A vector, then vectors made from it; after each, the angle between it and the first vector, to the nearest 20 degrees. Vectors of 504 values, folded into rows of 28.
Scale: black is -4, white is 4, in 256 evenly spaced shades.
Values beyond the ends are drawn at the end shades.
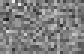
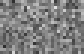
120 degrees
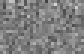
60 degrees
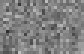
140 degrees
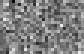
140 degrees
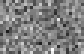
120 degrees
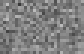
160 degrees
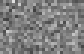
40 degrees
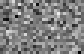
40 degrees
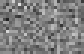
20 degrees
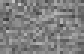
20 degrees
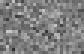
40 degrees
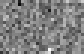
120 degrees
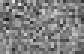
20 degrees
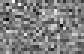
20 degrees
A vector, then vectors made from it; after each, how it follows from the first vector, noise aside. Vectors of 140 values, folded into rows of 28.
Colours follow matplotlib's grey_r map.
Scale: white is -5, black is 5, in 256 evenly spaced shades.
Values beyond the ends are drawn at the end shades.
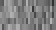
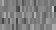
wrapped around, negated, partly zeroed.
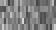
reversed, negated.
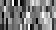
reversed, scaled up.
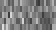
reversed, negated.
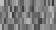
sign-scrambled.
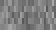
wrapped around, negated, shrunk.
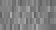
wrapped around, negated, shrunk.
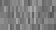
wrapped around, negated, shrunk.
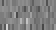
wrapped around, negated, partly zeroed.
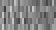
reversed, negated.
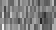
reversed, negated.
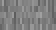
wrapped around, negated, shrunk.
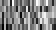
reversed, scaled up.
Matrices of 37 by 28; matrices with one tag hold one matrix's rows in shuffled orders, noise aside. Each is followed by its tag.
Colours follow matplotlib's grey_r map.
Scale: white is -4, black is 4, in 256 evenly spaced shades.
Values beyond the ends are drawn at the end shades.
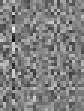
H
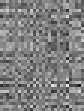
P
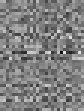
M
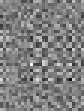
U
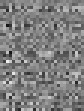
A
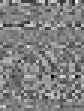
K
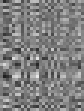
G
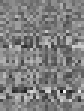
M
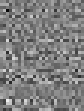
A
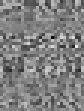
K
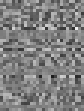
K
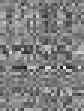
M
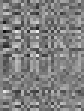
G
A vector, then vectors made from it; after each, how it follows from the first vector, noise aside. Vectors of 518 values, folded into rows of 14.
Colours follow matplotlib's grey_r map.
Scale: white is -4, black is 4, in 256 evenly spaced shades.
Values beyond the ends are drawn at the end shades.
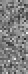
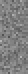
reversed, shrunk.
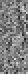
sign-scrambled.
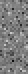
wrapped around, negated, partly zeroed.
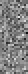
sign-scrambled.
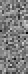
sign-scrambled.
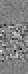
wrapped around, negated, partly zeroed.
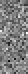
sign-scrambled.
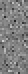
wrapped around, negated, partly zeroed.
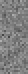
reversed, shrunk.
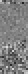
wrapped around, negated, partly zeroed.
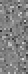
negated, partly zeroed.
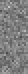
wrapped around, shrunk.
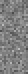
wrapped around, shrunk.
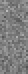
wrapped around, shrunk.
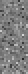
partly zeroed.
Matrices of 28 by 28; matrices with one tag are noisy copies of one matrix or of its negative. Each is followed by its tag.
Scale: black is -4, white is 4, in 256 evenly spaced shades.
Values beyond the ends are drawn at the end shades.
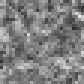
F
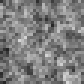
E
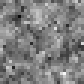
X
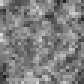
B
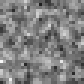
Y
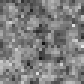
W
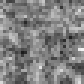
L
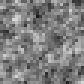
X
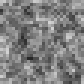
E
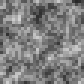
X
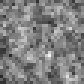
E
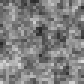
W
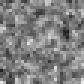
Y
